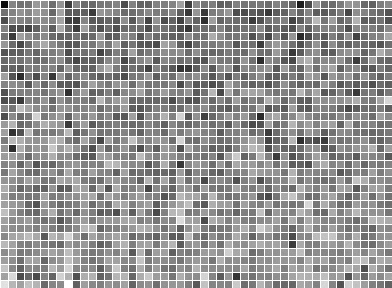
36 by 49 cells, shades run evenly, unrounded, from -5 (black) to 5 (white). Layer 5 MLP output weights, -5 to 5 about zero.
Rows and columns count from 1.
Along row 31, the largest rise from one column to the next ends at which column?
38
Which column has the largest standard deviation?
9
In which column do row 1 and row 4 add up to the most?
8
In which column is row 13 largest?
49
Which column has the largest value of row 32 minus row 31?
37
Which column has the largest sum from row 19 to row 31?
1
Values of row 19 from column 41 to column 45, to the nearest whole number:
-2 -1 1 0 1
